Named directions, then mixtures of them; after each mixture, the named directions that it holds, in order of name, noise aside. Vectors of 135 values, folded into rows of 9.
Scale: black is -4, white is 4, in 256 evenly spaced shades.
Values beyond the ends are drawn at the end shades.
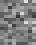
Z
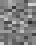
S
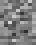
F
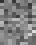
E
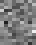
E, F, S.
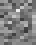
F.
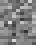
F.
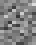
S, Z.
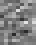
F, Z.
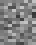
S, Z.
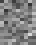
E, F.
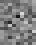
E, S, Z.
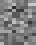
S.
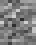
F, Z.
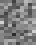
E, F, Z.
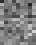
E.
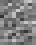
F, Z.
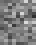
Z.
